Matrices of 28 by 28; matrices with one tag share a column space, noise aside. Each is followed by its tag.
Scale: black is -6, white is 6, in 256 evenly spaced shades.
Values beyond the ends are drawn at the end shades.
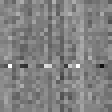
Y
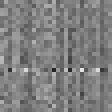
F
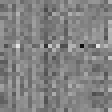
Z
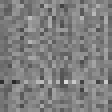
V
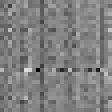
F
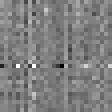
Y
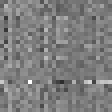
V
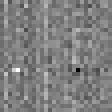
F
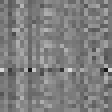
F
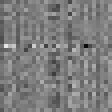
Z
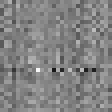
F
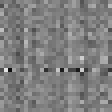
F
